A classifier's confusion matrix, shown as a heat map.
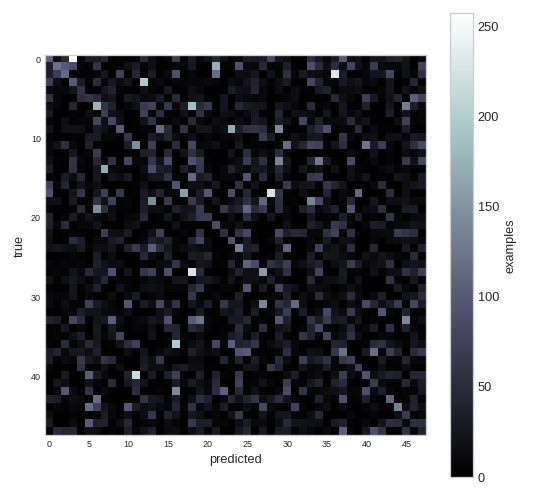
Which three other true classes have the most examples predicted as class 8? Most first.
33, 27, 18
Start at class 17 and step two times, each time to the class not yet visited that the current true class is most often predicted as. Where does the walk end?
43
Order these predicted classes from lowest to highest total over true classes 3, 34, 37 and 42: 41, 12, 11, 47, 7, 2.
7, 11, 47, 2, 41, 12
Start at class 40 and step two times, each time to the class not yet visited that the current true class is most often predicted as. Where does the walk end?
30
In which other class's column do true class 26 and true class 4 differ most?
25
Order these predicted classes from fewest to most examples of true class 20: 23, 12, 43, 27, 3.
27, 23, 3, 12, 43
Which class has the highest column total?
18
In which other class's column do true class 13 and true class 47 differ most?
34
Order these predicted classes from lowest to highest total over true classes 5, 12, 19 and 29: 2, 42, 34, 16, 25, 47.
2, 34, 42, 16, 47, 25
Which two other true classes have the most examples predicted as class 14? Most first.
9, 31
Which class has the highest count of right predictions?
6
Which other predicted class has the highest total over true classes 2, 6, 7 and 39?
36
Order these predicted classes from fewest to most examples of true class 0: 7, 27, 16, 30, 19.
19, 30, 27, 7, 16
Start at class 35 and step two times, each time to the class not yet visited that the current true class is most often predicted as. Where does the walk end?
23
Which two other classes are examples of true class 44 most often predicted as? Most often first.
5, 10
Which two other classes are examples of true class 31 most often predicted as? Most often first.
27, 10
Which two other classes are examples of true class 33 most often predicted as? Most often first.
45, 19
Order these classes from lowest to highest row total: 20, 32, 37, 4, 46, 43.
4, 20, 32, 46, 43, 37
